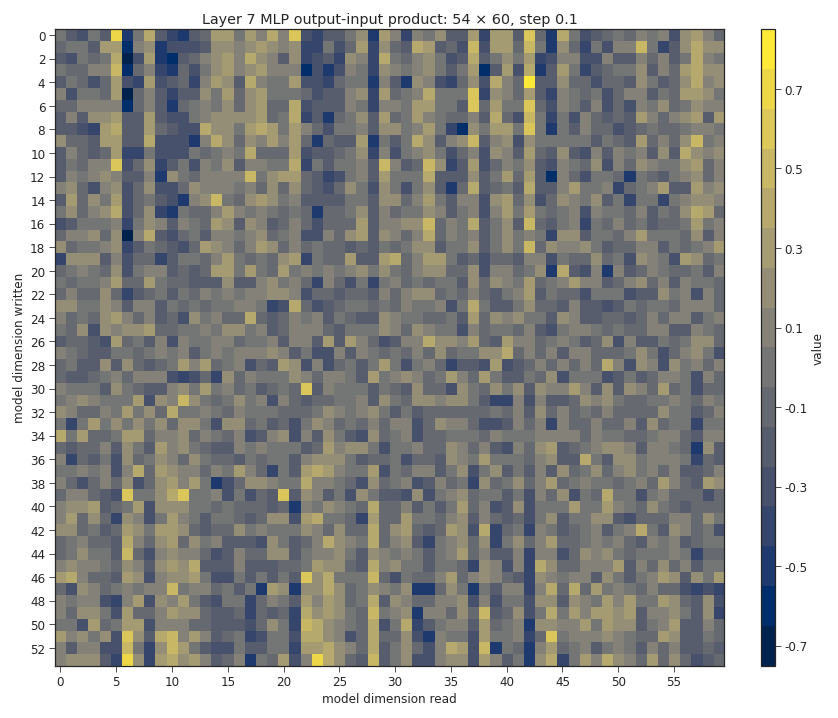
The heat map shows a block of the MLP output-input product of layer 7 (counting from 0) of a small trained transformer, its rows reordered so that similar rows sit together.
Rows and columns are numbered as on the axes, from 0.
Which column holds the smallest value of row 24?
11
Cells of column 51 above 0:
15
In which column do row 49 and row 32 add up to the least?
32
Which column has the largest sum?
5
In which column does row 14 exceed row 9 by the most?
12
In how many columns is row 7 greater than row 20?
25
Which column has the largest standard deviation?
6
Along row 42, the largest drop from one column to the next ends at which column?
39
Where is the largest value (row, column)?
4, 42
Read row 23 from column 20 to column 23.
-0.3 0.4 -0.1 -0.3
